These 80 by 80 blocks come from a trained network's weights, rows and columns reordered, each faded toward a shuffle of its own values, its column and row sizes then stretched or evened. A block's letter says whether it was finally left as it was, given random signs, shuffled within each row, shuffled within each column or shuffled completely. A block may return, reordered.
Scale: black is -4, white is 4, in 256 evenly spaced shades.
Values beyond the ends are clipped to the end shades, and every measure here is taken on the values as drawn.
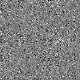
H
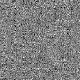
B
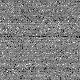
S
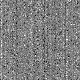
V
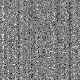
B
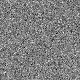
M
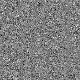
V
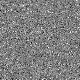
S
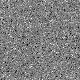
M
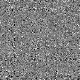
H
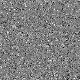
S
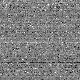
S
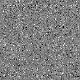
H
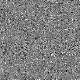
H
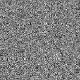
B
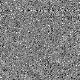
H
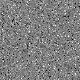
V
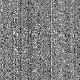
B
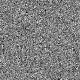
V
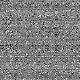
B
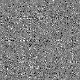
H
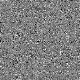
H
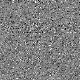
H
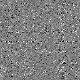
H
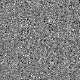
H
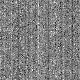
V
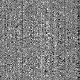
B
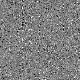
V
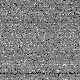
S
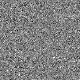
H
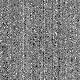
V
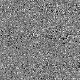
H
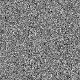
V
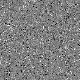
V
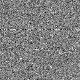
S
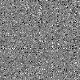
H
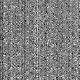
B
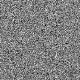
V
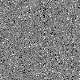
V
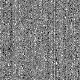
V
